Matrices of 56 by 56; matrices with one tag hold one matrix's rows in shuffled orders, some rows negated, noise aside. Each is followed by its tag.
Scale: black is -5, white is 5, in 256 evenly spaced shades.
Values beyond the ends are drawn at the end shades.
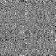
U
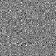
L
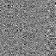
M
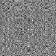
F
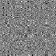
F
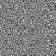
M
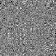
M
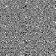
U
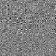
L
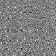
L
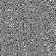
M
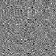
F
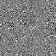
M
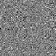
M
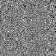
M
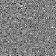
L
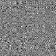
L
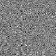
L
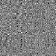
L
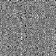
L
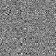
L
